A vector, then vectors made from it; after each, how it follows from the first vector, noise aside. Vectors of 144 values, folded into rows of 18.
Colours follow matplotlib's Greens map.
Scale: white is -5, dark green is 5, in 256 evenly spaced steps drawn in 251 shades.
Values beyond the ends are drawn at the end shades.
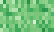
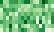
wrapped around, scaled up.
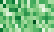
negated, scaled up.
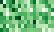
negated, scaled up.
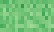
wrapped around, negated, shrunk.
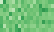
partly zeroed.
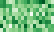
wrapped around, scaled up.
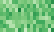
reversed, negated.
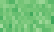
wrapped around, negated, shrunk.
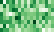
negated, scaled up.
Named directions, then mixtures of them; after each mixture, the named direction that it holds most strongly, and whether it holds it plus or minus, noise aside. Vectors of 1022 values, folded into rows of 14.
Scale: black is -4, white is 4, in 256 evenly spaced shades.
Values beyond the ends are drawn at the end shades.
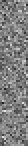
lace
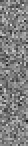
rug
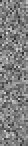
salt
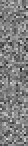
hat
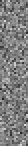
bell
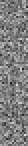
hat, minus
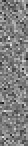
lace, plus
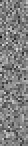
salt, plus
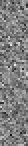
hat, minus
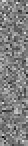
lace, minus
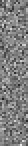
bell, plus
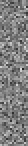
hat, minus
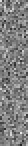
bell, minus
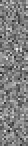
salt, plus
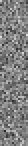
salt, minus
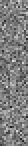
hat, plus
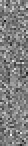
bell, minus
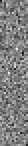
bell, plus
